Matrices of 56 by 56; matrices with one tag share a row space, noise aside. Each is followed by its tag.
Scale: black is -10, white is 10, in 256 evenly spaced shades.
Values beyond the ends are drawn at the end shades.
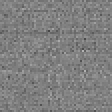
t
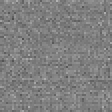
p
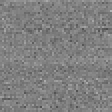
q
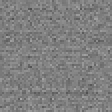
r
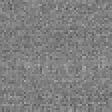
q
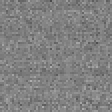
r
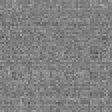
p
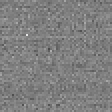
t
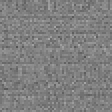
t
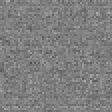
r
